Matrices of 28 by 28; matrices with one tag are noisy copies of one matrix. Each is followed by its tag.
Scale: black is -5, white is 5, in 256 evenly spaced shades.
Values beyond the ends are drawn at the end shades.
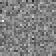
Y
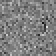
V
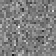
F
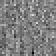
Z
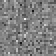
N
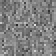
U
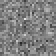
N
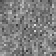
U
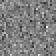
V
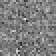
N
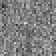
U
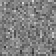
Z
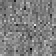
U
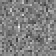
F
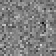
V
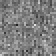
U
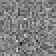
N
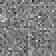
Y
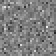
V
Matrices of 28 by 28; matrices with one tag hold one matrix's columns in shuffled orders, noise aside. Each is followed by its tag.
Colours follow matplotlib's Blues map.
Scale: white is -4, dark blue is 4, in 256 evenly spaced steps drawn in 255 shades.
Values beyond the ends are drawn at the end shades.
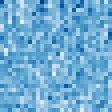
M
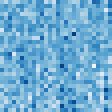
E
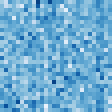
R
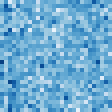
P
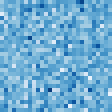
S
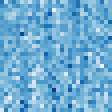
E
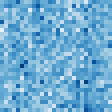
P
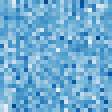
R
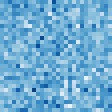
S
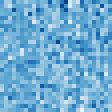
M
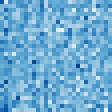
P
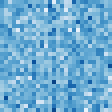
P
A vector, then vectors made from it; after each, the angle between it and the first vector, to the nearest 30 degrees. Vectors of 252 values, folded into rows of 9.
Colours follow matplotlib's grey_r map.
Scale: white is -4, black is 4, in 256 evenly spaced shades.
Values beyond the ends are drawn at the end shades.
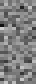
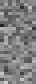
30 degrees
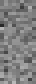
30 degrees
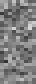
60 degrees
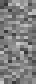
90 degrees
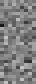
30 degrees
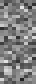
150 degrees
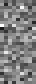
150 degrees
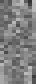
90 degrees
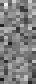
60 degrees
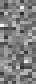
150 degrees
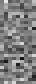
60 degrees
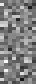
150 degrees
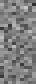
120 degrees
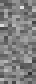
150 degrees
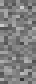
150 degrees
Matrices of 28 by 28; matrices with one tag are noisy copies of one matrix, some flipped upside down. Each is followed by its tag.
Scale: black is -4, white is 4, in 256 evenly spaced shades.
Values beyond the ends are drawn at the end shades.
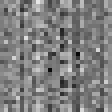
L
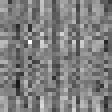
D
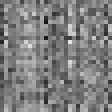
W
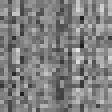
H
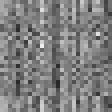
D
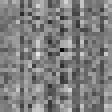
L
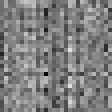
W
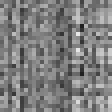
H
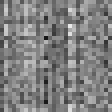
W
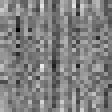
D
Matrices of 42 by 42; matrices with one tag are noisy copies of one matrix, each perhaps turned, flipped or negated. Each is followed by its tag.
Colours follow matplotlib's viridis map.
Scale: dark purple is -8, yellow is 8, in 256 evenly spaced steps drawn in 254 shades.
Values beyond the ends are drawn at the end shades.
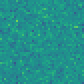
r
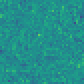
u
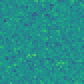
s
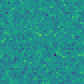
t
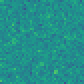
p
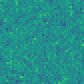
u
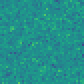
p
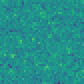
p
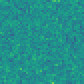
r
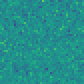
t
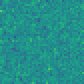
s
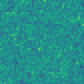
u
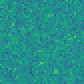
p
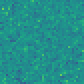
u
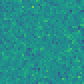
s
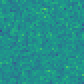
r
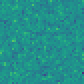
r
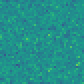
s
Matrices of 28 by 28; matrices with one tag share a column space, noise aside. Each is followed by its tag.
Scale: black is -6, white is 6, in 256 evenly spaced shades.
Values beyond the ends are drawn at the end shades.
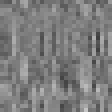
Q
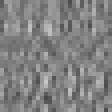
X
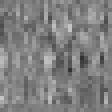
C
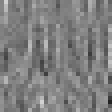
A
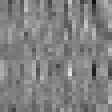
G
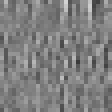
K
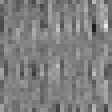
G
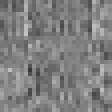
X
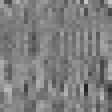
Q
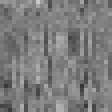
Q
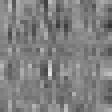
G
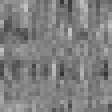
G
